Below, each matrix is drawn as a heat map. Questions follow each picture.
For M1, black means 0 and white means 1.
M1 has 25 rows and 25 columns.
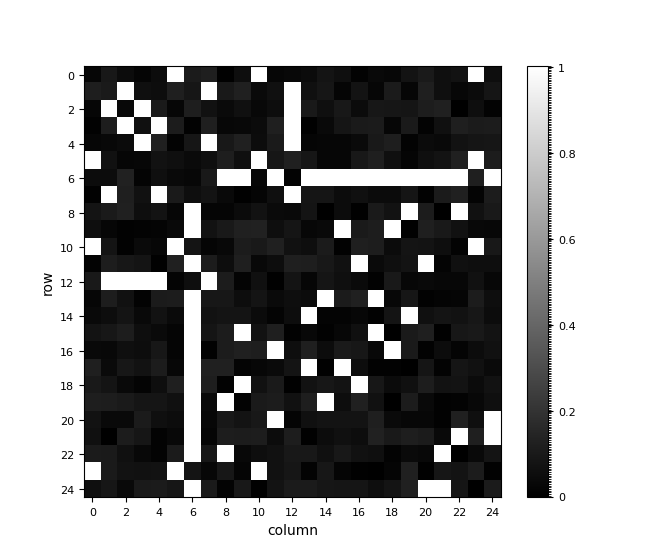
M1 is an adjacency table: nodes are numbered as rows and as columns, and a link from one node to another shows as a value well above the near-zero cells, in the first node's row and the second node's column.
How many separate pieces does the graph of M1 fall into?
3
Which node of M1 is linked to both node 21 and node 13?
node 6
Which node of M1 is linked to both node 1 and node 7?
node 12
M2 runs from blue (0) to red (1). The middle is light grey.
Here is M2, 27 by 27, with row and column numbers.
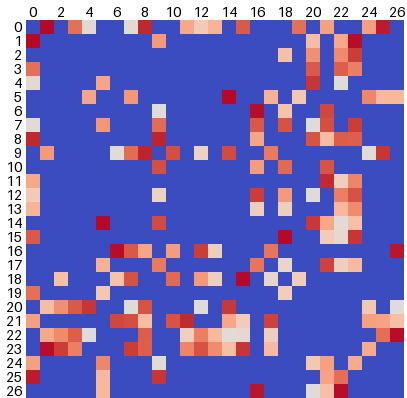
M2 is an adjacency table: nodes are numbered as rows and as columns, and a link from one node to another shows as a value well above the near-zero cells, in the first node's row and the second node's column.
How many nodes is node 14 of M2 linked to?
6
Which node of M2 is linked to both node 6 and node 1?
node 9
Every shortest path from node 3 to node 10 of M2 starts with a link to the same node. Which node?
node 0
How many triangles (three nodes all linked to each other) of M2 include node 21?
6
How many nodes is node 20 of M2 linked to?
10
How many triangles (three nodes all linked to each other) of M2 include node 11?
1
